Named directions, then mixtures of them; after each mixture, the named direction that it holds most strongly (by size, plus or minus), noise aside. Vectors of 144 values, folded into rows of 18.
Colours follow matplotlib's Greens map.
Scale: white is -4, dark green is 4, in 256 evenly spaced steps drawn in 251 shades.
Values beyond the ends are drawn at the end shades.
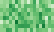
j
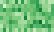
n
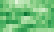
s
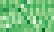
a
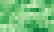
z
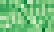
a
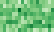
n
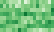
s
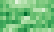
s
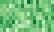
j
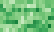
z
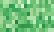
j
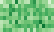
j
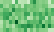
j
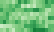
z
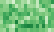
j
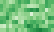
z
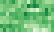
z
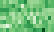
a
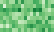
n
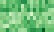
a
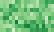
z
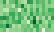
a
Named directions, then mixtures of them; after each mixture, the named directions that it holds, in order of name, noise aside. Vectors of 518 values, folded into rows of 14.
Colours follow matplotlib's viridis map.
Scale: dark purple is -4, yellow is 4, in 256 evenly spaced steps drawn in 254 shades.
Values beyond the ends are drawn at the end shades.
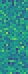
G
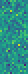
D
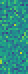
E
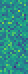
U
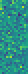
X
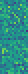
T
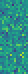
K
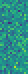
U.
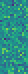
G, K, T.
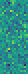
D, X.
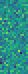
E, U.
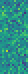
D, G, T.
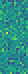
G.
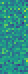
E, T.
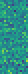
E, G, T.
